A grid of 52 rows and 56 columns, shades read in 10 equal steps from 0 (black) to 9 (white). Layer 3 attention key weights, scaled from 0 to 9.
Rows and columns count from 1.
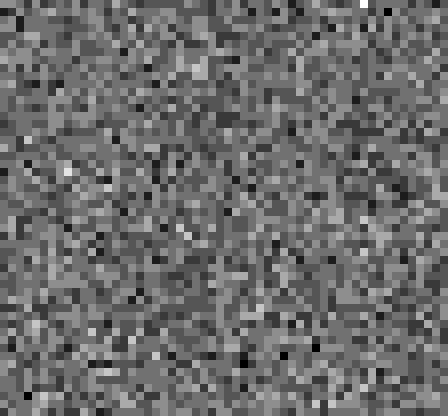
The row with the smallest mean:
41
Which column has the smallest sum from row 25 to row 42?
51
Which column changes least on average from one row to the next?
28
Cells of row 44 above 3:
38
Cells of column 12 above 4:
23
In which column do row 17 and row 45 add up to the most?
14
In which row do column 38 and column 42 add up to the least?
33
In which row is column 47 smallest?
26
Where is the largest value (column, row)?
46, 1
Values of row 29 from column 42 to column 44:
3 4 5
